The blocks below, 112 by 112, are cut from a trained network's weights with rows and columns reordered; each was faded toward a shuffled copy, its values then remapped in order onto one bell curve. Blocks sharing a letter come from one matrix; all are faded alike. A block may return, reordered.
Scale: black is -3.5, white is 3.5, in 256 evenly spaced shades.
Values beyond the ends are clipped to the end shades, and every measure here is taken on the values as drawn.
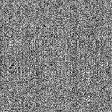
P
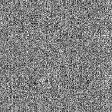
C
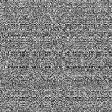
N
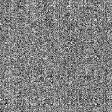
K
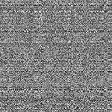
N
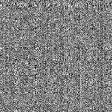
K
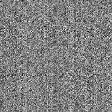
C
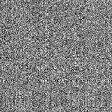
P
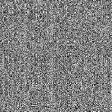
C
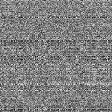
N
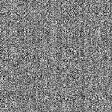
C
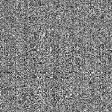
K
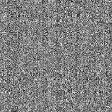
K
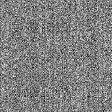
C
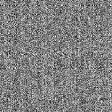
C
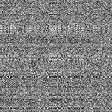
N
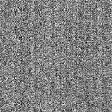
C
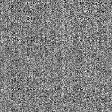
K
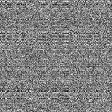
N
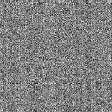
C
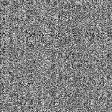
P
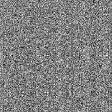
P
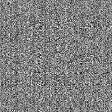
K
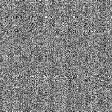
C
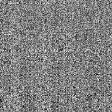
K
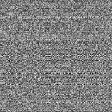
N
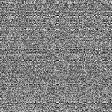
N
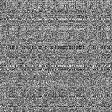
N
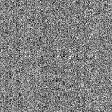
P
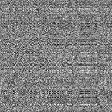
N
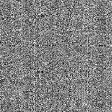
K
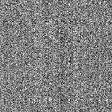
C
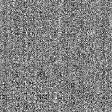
K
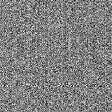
P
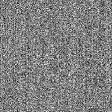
P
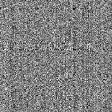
C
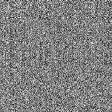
P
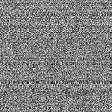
N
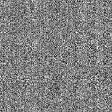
C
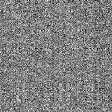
C
